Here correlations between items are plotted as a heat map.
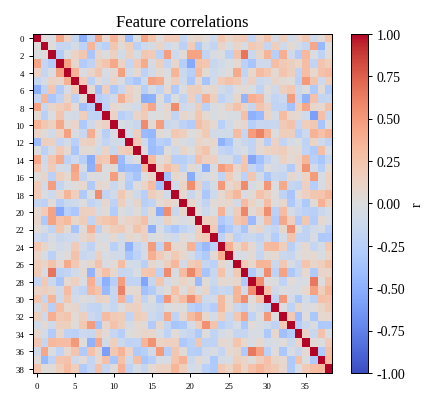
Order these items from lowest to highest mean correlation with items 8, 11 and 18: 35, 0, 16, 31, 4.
31, 16, 35, 0, 4
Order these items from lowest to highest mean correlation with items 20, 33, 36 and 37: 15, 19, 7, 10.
15, 10, 19, 7
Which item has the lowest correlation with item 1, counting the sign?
37
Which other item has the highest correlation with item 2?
27
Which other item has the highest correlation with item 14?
10
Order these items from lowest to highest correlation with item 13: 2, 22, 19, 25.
25, 2, 19, 22
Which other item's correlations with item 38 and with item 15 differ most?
11
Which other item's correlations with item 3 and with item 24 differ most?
20
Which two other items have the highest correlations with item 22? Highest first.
33, 7
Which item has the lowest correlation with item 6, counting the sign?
0
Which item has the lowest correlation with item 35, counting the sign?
7
